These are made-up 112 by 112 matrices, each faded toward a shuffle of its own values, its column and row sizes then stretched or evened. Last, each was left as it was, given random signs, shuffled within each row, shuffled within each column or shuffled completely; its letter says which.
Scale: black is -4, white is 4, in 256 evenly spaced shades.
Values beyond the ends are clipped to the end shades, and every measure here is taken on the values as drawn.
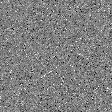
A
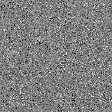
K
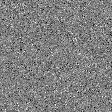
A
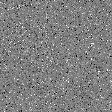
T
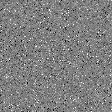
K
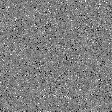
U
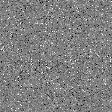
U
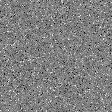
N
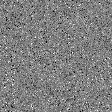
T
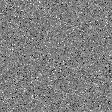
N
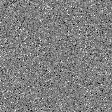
T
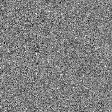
U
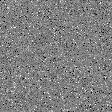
A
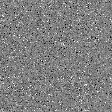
U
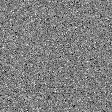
N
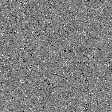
T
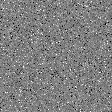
N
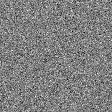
N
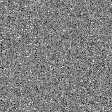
T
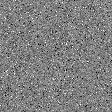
N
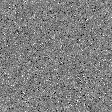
N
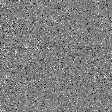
U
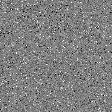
U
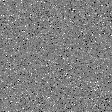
A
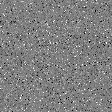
A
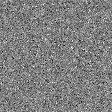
A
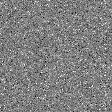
T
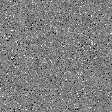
U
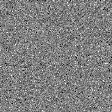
K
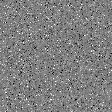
T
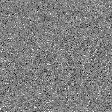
K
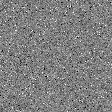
N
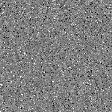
K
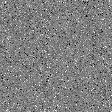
T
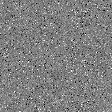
U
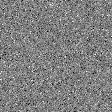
A
